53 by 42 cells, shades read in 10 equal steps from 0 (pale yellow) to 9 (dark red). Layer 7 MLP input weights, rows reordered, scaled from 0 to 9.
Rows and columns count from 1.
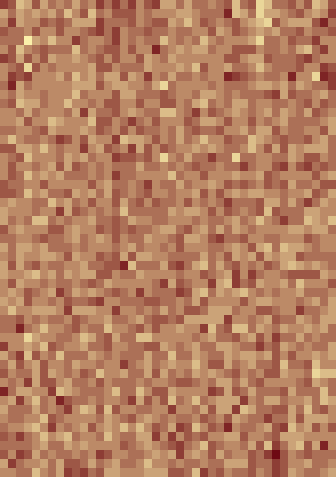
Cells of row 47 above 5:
6
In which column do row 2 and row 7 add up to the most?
29
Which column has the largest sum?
35
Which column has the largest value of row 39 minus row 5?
33
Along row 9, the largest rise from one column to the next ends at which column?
41
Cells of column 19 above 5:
10
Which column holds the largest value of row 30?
16
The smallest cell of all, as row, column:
5, 4
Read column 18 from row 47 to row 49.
4 2 3
